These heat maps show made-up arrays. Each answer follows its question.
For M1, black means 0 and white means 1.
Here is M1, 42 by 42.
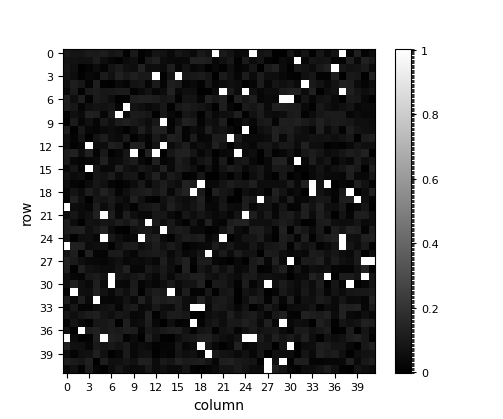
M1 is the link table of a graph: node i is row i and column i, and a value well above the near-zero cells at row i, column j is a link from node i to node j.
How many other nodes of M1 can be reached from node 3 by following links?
5
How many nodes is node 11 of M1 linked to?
1
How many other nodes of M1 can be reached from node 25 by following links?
7
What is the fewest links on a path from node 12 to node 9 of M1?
2
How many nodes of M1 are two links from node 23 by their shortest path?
2
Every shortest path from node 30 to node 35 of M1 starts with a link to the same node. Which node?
node 6
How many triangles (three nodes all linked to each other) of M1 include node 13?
0
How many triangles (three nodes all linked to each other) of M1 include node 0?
1
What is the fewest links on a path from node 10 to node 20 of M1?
4
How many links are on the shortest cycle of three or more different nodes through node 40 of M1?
5
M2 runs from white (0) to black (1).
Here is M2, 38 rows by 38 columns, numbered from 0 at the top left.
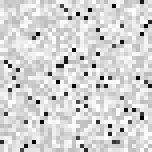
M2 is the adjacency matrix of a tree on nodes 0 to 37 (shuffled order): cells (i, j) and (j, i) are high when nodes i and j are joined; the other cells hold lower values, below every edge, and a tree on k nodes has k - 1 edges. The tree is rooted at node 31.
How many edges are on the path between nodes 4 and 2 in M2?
9
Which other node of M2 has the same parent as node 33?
19
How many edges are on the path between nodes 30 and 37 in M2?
3
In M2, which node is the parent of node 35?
8
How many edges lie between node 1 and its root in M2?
8
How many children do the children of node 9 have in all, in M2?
1
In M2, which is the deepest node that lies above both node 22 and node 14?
16
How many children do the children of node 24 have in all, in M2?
4
